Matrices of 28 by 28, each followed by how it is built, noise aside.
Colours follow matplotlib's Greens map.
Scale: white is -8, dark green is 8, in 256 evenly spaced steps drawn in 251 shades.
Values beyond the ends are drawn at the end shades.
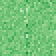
uneven columns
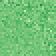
upper triangular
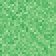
Toeplitz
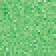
uneven columns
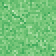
banded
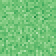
noise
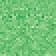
uneven rows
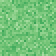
noise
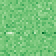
uneven rows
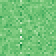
uneven columns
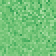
upper triangular
